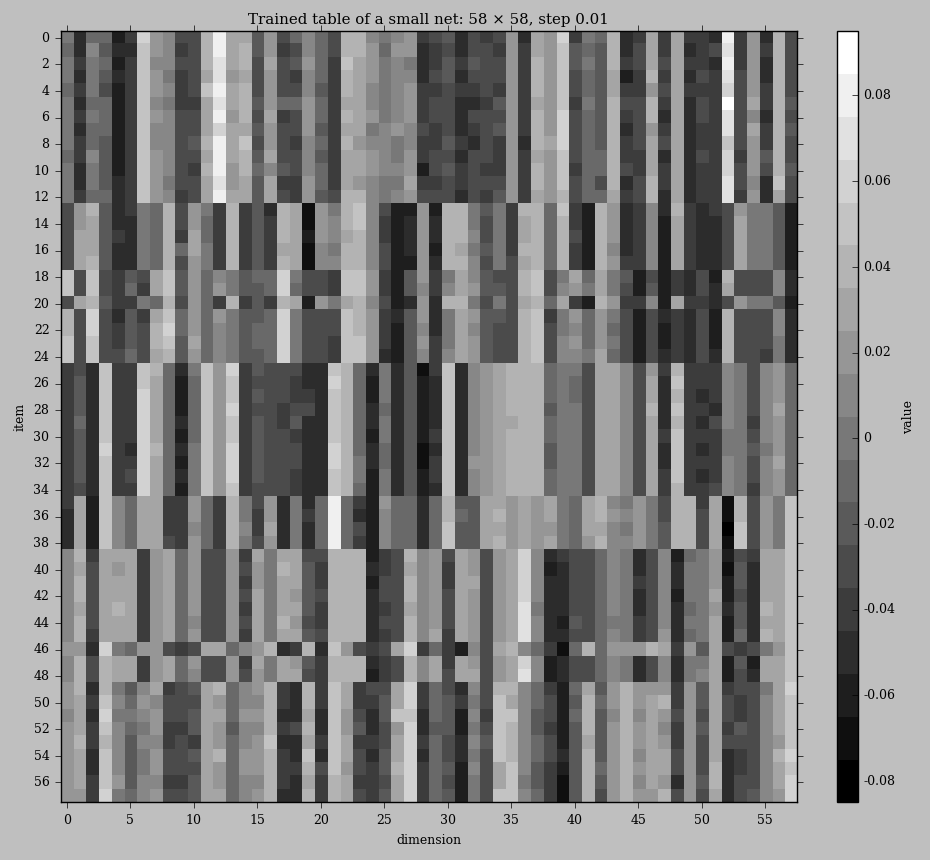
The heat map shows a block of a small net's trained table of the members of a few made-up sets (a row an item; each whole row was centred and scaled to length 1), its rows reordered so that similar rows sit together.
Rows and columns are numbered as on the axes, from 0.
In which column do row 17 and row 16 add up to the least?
19
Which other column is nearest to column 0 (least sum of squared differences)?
15
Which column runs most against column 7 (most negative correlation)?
20
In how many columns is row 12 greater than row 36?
24
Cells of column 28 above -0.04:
23
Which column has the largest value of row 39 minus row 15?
57
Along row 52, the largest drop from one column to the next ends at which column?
28
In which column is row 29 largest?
6
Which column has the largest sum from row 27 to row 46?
21
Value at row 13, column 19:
-0.07
